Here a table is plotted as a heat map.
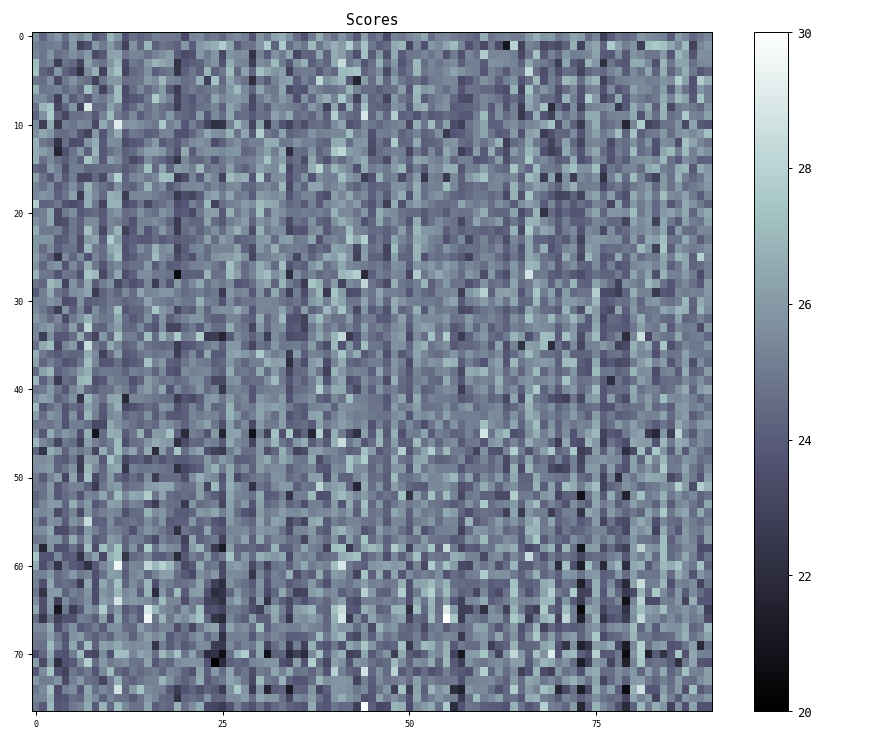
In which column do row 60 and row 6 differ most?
7
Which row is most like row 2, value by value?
61
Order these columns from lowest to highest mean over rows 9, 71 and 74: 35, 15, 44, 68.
35, 15, 68, 44
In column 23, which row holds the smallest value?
70
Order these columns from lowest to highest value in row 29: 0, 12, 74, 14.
0, 74, 12, 14
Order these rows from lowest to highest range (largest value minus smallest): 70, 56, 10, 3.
56, 3, 10, 70
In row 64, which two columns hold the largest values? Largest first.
11, 81
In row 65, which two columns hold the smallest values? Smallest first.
73, 3
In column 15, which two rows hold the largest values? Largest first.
66, 65
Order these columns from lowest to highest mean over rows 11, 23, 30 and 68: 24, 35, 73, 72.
73, 35, 24, 72
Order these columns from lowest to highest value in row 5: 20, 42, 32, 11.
42, 20, 32, 11
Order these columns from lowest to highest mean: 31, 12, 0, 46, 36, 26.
12, 36, 31, 46, 0, 26
